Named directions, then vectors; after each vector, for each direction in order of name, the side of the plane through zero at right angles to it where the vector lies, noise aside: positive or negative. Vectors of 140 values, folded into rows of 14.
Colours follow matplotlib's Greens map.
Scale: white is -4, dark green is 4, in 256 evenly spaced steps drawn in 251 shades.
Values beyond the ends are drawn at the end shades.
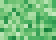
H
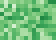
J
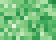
positive, positive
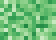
negative, positive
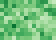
negative, negative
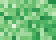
positive, positive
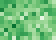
negative, negative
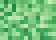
positive, negative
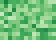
positive, negative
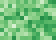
positive, positive
